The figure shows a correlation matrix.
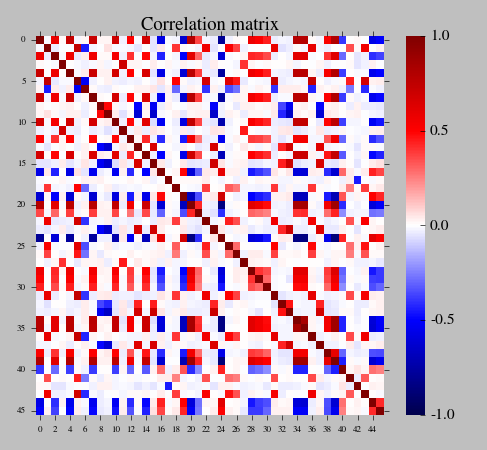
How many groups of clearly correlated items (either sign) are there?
5
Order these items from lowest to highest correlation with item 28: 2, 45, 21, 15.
45, 15, 21, 2
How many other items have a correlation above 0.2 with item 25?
9
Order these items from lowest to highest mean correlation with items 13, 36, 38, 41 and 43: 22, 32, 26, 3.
3, 32, 26, 22
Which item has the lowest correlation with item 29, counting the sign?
24
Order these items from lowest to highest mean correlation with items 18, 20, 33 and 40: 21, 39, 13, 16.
16, 21, 39, 13
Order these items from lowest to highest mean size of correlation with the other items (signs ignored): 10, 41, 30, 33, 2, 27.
27, 41, 33, 30, 2, 10
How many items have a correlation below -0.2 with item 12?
6
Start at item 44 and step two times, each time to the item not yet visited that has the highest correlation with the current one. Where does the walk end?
19
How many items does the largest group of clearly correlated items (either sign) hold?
22
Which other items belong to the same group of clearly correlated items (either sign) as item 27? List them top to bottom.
3, 11
